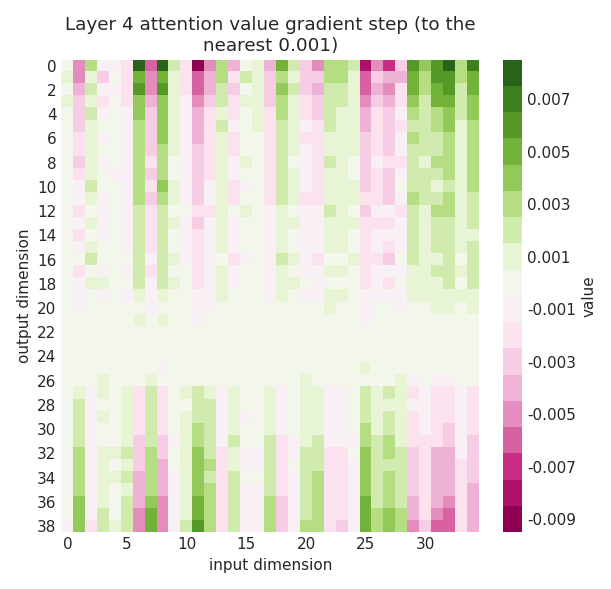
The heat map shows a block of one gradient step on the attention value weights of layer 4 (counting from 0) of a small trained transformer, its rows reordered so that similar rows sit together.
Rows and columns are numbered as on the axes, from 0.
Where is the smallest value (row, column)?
0, 11
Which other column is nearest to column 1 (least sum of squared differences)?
12
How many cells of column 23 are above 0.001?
4
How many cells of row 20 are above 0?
4
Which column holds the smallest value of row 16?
27
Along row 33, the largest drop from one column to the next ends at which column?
8
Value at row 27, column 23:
-0.001
